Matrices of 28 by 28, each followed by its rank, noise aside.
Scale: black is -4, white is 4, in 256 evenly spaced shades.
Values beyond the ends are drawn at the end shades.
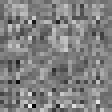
four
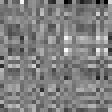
three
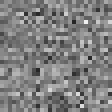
eight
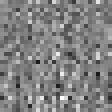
four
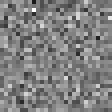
eight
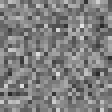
six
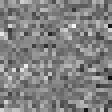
eight
